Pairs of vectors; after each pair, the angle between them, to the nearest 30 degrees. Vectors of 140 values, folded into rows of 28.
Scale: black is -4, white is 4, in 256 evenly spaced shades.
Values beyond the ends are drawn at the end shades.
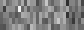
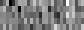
120 degrees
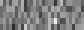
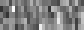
90 degrees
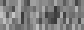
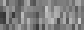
150 degrees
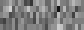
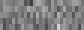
30 degrees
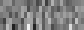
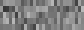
90 degrees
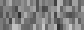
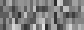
30 degrees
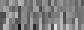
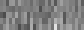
30 degrees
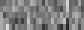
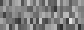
60 degrees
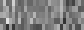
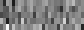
150 degrees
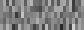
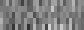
120 degrees
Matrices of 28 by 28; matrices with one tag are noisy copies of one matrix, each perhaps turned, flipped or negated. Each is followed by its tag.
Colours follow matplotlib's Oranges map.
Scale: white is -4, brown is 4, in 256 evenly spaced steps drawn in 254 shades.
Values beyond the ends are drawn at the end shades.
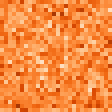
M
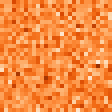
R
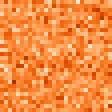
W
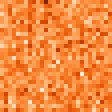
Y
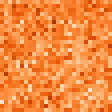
M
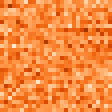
Y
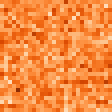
Y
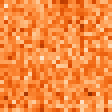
Y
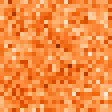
M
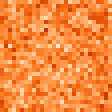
M
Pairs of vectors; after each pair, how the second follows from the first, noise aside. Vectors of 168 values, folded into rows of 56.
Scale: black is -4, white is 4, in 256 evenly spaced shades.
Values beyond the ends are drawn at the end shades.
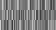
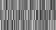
copied.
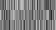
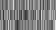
wrapped around, negated.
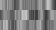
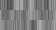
wrapped around, negated, shrunk.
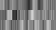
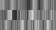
copied.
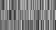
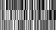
wrapped around, scaled up.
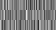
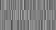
wrapped around, negated, shrunk.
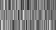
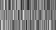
copied.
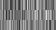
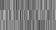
wrapped around, negated, shrunk.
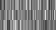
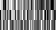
wrapped around, scaled up.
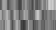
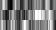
wrapped around, scaled up.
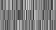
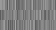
wrapped around, negated, shrunk.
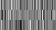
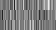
wrapped around, negated.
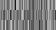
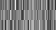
negated.
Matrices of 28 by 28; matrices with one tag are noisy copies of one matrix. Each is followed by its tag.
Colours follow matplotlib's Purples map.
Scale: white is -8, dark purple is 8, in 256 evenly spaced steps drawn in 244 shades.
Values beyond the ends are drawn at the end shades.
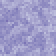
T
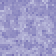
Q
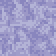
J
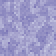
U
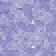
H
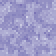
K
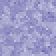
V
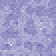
Q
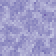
V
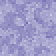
K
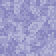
U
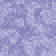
K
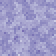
J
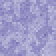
U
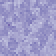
U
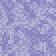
J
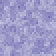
V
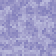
Q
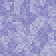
U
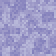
V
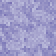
H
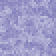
Q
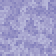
Q
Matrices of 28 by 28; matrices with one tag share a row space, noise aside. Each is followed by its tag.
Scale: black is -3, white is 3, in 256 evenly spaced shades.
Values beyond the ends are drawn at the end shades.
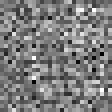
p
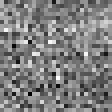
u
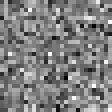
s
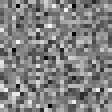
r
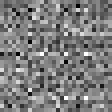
u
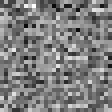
s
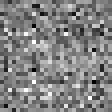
p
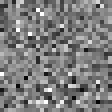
r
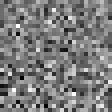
r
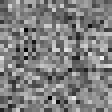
s
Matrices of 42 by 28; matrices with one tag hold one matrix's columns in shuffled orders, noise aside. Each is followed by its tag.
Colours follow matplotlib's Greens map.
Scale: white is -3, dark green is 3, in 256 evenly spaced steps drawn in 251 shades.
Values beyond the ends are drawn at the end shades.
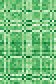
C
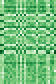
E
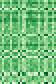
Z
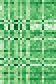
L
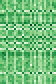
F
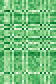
F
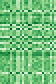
F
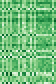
Z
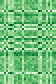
F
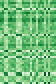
Z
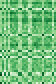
Z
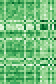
L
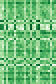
L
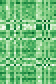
L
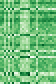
Z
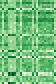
Z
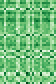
Z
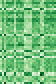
Z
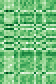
F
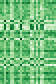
L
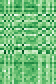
E
